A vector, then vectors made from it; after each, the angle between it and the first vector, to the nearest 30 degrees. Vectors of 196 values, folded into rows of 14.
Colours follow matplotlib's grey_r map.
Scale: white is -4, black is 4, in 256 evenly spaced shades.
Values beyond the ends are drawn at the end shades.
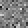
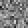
60 degrees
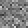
150 degrees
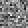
90 degrees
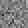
120 degrees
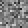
120 degrees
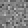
60 degrees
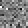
150 degrees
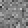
30 degrees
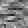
120 degrees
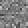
150 degrees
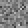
60 degrees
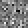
90 degrees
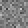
30 degrees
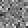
150 degrees
